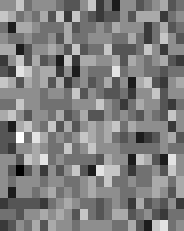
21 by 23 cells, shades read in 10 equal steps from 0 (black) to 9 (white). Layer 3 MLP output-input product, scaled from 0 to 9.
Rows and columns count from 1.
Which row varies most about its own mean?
16
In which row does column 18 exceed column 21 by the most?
15
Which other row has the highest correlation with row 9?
2
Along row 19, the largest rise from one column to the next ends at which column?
18
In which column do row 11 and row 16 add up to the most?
22
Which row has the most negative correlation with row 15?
21
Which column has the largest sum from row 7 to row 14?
3
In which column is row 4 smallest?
19
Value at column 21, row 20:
2
